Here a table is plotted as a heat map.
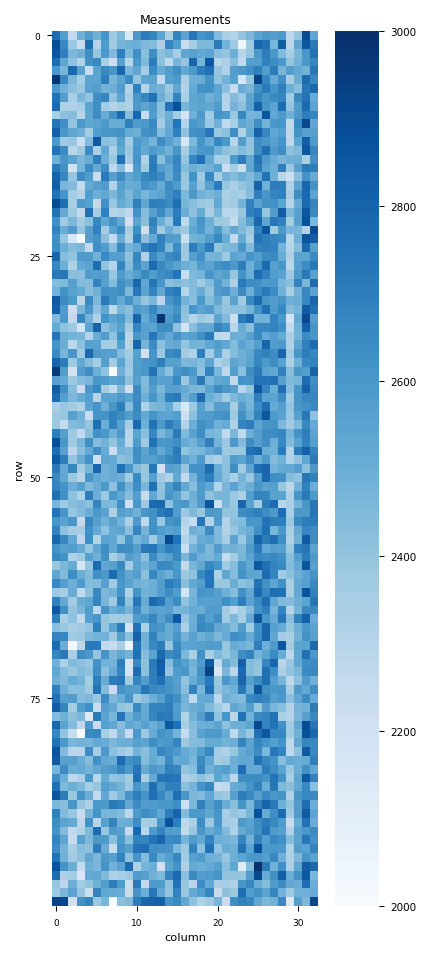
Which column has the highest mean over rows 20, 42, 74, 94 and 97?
25
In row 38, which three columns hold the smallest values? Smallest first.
7, 2, 21
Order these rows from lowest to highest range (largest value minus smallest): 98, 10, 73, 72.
73, 10, 72, 98
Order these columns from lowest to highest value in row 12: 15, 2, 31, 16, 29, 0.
16, 29, 2, 15, 0, 31
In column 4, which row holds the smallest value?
77
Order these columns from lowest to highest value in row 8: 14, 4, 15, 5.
4, 5, 14, 15
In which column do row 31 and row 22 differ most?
31
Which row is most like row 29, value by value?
83
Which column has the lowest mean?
29
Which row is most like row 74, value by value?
92
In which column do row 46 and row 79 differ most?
3
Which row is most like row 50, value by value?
6
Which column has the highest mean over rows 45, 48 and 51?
0
